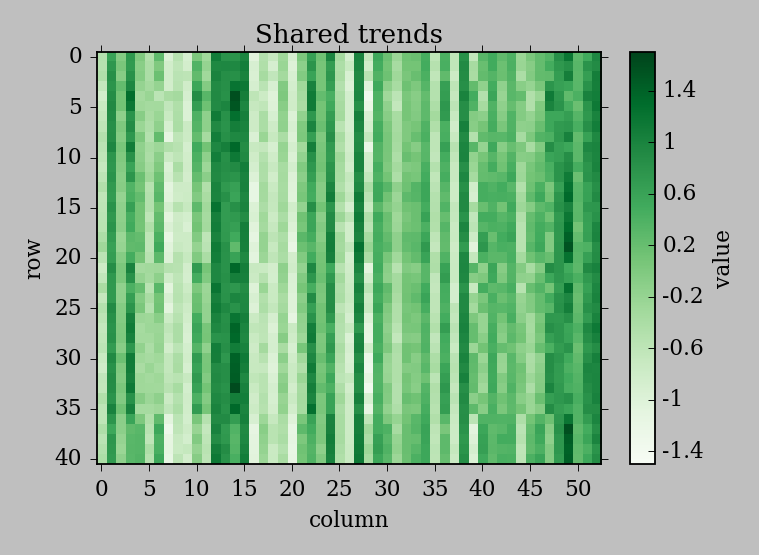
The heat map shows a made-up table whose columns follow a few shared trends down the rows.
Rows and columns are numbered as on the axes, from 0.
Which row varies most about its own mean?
4
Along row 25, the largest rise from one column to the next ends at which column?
27
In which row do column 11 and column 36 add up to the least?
37
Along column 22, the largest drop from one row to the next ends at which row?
36
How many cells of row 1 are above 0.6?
14
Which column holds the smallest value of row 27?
28
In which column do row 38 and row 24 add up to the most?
49
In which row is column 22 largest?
35
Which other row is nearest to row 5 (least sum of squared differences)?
33
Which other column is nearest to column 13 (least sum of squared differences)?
1
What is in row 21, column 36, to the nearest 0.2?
0.6
